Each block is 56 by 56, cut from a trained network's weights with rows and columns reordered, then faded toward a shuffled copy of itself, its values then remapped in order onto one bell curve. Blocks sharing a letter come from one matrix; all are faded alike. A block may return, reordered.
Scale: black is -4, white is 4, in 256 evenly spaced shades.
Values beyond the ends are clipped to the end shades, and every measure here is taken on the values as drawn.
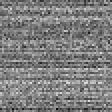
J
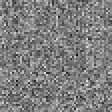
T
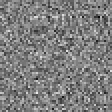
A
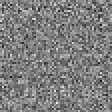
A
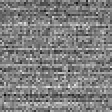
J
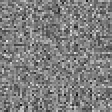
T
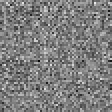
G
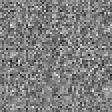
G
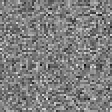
G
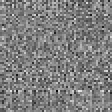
G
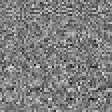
A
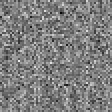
T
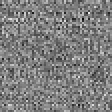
G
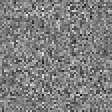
A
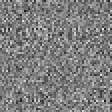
A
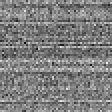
J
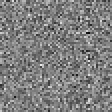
A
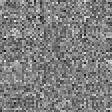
A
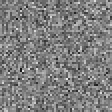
T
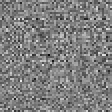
G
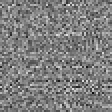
G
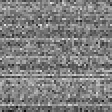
J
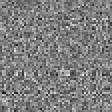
G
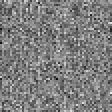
T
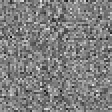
T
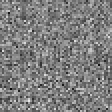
T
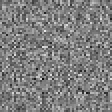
G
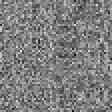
T
